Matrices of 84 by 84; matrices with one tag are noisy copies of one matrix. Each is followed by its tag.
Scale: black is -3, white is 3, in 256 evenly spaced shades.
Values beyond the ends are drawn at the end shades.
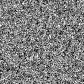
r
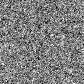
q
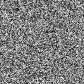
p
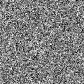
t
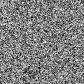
p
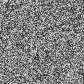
t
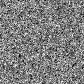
r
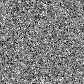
p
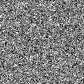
r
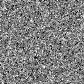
t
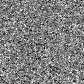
q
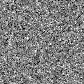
t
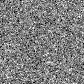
q
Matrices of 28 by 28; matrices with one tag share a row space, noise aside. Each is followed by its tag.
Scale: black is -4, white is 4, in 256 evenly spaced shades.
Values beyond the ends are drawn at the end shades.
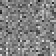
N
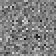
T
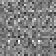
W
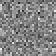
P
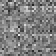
W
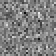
T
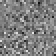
T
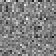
T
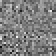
P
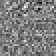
T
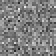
W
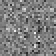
T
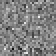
T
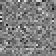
N
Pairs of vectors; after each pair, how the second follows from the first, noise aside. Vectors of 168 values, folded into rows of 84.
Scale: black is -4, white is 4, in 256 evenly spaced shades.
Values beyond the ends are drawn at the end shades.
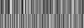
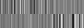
reversed, negated, partly zeroed.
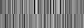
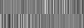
wrapped around, negated, partly zeroed.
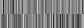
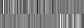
negated, partly zeroed.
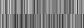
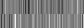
negated, partly zeroed.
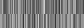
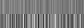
negated, partly zeroed.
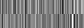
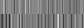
reversed, negated, partly zeroed.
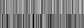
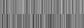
shrunk.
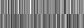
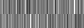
wrapped around, partly zeroed.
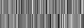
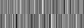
wrapped around, negated, partly zeroed.
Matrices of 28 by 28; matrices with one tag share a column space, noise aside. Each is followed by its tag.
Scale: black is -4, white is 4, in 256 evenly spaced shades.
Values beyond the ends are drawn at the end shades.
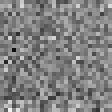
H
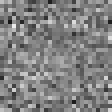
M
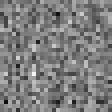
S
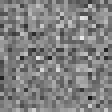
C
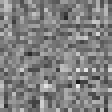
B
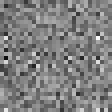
H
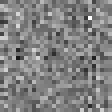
C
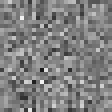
B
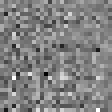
M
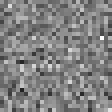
H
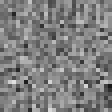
B
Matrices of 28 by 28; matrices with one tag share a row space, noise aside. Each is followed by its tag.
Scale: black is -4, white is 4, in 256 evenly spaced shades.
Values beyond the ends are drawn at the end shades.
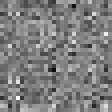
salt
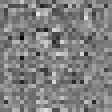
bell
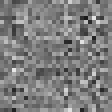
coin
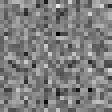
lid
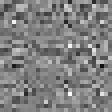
coin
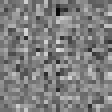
lid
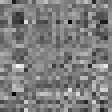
coin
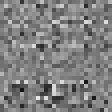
bell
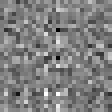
lid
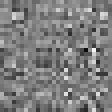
coin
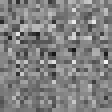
salt
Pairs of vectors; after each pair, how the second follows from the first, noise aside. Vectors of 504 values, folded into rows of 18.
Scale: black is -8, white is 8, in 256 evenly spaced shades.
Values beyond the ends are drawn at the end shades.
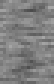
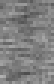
reversed.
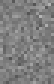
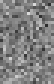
negated, scaled up.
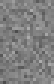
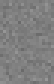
wrapped around, shrunk.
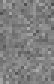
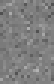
partly zeroed.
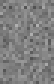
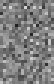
negated, scaled up.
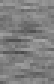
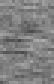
copied.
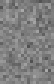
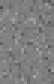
partly zeroed.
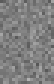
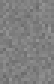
wrapped around, shrunk.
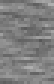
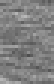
reversed.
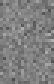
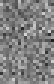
negated, scaled up.
